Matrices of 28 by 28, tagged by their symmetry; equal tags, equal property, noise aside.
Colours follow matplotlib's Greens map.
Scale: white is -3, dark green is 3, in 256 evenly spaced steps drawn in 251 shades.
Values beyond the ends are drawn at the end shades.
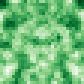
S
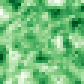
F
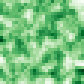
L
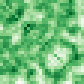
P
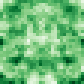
S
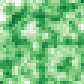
P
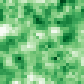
L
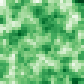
L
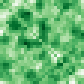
P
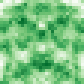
S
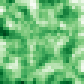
F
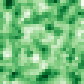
L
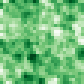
F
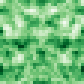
S
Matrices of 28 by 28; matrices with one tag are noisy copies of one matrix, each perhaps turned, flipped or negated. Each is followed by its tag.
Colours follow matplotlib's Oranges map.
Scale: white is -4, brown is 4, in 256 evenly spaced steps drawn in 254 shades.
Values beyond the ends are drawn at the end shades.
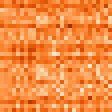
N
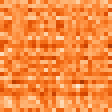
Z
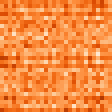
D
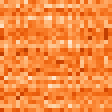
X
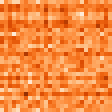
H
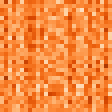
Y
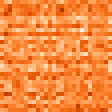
Z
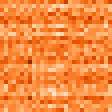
X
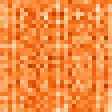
D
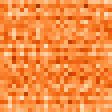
D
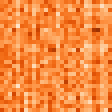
H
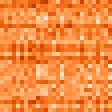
N
